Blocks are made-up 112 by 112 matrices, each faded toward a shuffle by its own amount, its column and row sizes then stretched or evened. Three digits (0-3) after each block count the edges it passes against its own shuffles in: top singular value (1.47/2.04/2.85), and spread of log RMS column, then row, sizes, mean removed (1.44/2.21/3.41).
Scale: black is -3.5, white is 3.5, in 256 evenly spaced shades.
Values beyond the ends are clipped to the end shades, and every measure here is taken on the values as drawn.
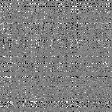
1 2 3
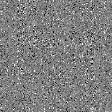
1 2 1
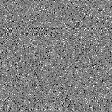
2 0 1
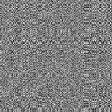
3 2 2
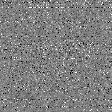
1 0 2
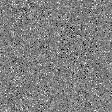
0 1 0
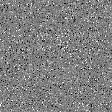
1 0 1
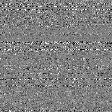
0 1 3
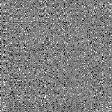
2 2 0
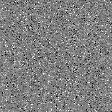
1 1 0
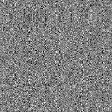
2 2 0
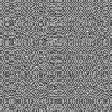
3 0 1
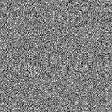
2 1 0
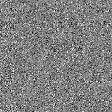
1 1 1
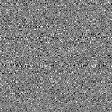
2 0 2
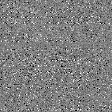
0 1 2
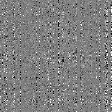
0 3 2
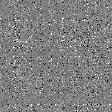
0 2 2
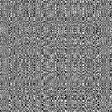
3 3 2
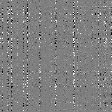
1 3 2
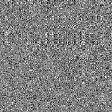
2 1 2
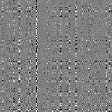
3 3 2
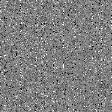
0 2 0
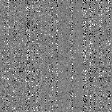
0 3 2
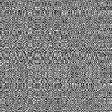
3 0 2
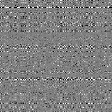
3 1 3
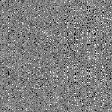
2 2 1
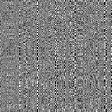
3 3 0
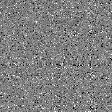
1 1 2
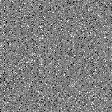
2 1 0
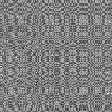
3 1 0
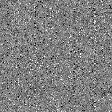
1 1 0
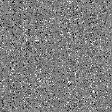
0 2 1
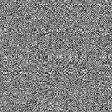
2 1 2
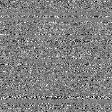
0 0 3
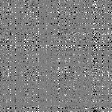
1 3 3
